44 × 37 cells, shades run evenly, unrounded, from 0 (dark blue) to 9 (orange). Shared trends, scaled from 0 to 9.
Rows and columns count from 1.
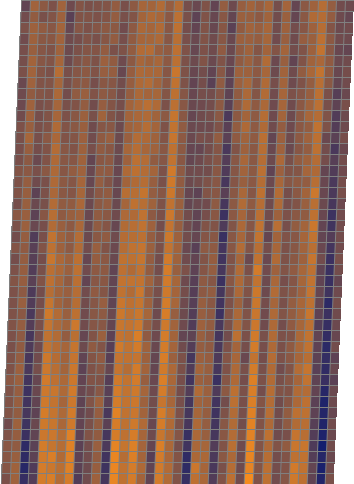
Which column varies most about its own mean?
6
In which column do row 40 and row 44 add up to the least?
36
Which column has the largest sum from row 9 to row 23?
18
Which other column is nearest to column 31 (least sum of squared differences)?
1
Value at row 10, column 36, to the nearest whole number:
3
